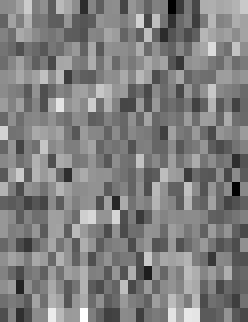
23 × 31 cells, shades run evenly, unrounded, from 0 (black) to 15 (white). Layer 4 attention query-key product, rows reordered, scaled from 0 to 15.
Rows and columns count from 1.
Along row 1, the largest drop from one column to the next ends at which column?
22
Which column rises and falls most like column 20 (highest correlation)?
9
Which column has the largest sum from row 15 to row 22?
11
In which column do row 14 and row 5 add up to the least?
30
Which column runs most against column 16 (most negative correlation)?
15
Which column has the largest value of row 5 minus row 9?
12
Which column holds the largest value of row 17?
10
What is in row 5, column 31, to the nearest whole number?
7
